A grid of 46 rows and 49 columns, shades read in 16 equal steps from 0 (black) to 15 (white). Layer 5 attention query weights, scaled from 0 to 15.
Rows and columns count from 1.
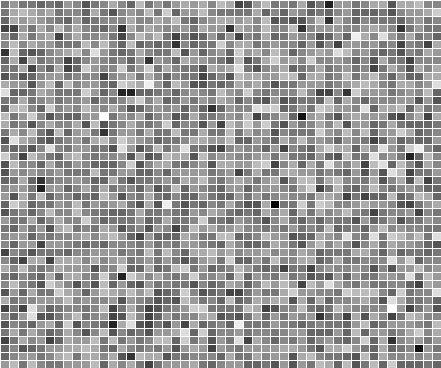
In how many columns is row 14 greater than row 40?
28
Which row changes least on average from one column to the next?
32
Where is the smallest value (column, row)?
31, 26
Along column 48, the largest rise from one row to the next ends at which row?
7
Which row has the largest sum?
11
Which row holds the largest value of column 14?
19
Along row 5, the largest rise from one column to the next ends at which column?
40
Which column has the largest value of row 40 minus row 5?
4
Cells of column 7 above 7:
26
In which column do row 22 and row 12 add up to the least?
39
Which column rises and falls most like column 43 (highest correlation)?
18
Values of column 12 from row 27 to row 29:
7 6 10
